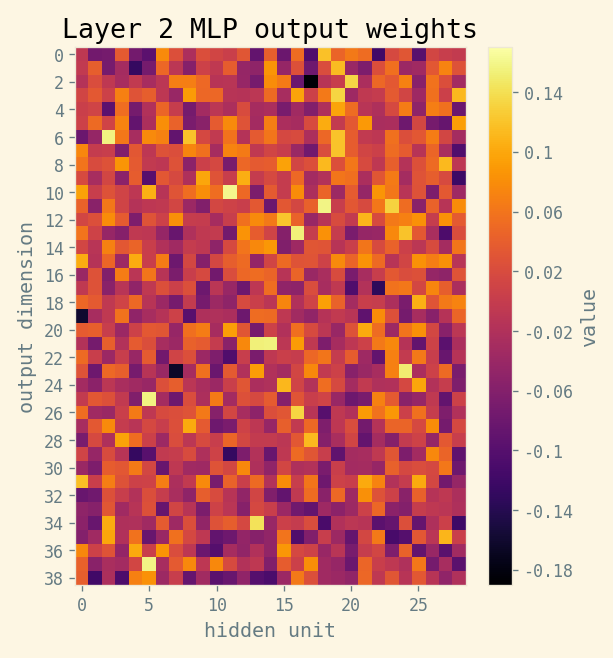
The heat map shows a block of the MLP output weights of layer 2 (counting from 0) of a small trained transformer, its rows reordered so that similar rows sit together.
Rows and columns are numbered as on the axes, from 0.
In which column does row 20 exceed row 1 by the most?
21
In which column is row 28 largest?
17
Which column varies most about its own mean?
18
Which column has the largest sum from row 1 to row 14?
23
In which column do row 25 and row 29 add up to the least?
4
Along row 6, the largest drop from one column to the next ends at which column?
7
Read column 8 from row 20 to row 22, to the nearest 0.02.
0.06 0.04 0.02
